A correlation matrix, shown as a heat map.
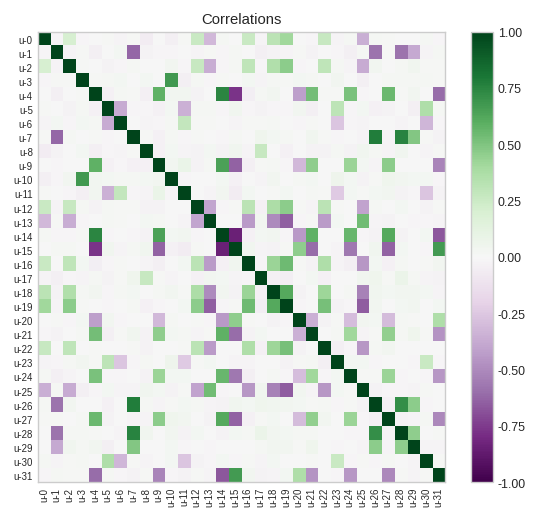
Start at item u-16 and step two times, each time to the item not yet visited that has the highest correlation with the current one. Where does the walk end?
u-18
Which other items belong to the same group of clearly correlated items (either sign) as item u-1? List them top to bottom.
u-7, u-26, u-28, u-29
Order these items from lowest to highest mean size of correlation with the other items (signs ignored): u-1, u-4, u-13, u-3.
u-3, u-1, u-13, u-4
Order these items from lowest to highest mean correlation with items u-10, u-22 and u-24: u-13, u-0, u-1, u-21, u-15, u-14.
u-15, u-13, u-1, u-0, u-21, u-14
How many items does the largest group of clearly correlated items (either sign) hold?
9
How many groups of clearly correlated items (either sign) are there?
6
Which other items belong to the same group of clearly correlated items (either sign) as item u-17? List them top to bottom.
u-8
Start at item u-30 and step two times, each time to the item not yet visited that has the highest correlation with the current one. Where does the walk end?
u-23
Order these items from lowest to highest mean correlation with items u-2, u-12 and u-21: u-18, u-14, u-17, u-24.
u-17, u-24, u-14, u-18
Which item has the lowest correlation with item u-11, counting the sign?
u-5
